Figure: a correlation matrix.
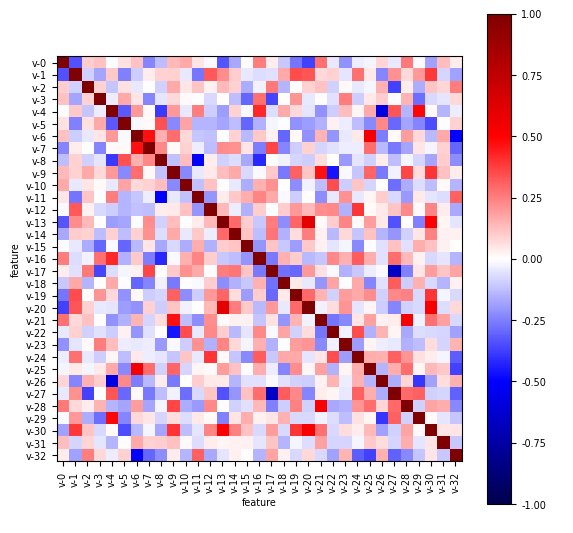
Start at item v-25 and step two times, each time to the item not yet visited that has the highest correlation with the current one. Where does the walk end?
v-7
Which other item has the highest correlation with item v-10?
v-22
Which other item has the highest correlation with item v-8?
v-5
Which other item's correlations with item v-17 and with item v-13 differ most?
v-19
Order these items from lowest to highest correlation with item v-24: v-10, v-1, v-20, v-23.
v-23, v-20, v-10, v-1
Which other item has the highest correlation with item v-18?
v-27
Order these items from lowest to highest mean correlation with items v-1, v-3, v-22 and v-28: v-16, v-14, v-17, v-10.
v-17, v-14, v-10, v-16
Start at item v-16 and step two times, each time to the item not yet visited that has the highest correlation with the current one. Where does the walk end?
v-29
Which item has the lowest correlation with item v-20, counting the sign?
v-0
